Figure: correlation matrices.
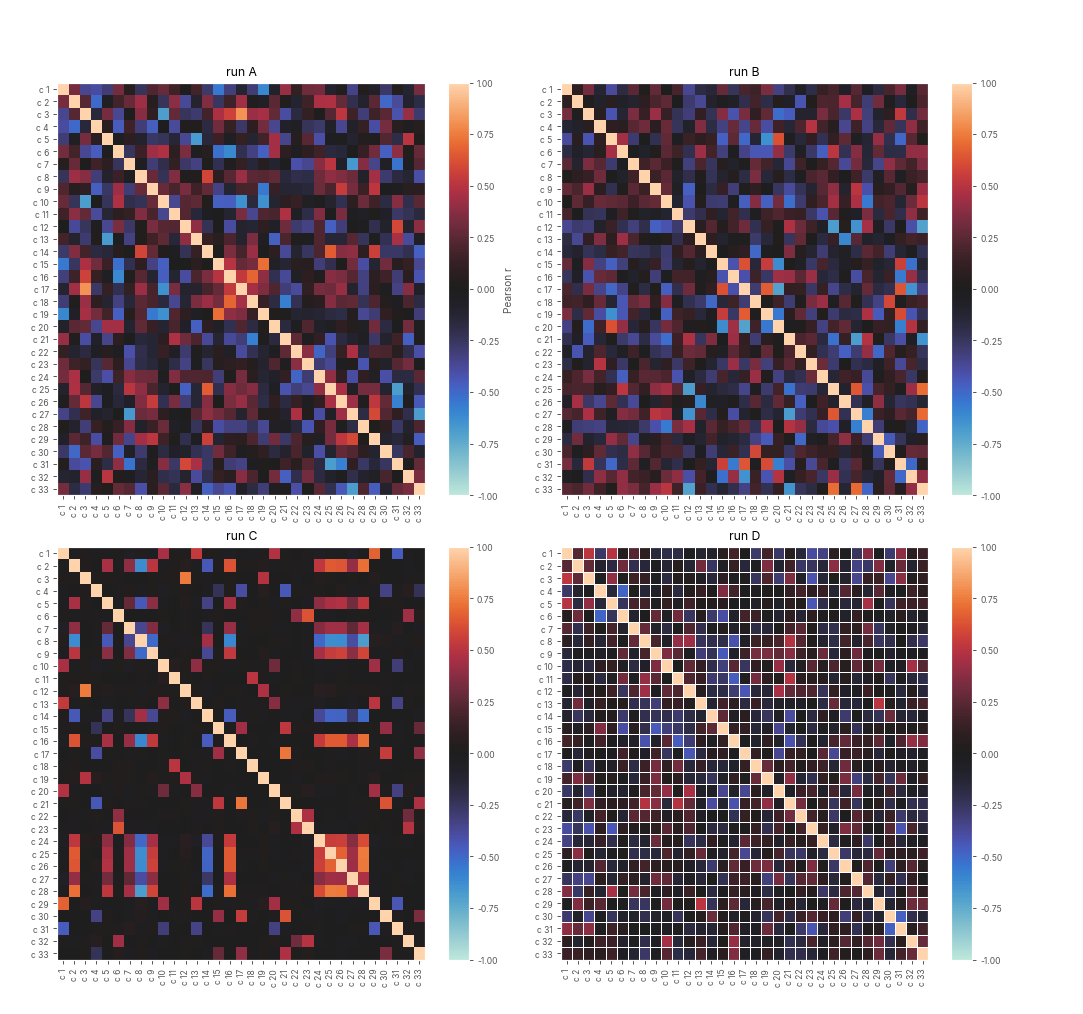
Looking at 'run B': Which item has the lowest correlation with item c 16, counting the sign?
c 31
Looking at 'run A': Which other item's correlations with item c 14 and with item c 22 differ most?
c 25
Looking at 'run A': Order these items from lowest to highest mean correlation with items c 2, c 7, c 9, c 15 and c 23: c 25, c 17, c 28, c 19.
c 28, c 19, c 25, c 17
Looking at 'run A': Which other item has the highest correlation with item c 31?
c 12
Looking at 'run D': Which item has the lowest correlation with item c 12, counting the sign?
c 17
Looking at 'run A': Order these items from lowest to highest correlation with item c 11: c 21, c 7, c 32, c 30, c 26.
c 32, c 30, c 7, c 26, c 21
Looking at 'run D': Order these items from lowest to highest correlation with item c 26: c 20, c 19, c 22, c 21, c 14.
c 14, c 20, c 22, c 21, c 19
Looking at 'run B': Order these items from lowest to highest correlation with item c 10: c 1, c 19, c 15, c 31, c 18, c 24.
c 19, c 15, c 31, c 1, c 24, c 18
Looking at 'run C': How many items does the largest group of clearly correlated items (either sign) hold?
12
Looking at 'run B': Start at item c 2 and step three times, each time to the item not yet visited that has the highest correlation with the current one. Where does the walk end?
c 5
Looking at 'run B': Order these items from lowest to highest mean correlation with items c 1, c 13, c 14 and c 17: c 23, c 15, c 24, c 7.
c 23, c 24, c 7, c 15
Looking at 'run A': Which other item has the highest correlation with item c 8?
c 14
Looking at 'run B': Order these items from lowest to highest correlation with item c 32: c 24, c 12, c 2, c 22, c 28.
c 12, c 24, c 28, c 2, c 22
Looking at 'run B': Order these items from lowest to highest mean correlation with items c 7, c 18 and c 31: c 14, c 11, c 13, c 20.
c 14, c 20, c 11, c 13
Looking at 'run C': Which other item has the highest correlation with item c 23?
c 6
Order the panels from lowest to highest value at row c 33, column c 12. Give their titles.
run B, run D, run C, run A
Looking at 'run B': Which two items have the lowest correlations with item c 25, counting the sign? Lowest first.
c 12, c 21
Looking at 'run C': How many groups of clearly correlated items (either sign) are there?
6
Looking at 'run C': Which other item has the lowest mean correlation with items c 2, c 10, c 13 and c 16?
c 8
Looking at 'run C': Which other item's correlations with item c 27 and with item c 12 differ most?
c 3
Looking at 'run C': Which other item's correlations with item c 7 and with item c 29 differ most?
c 1
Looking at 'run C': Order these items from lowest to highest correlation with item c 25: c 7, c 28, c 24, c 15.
c 15, c 7, c 24, c 28
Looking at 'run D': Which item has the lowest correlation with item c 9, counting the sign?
c 15
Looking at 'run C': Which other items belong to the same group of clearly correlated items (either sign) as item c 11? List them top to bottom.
c 18
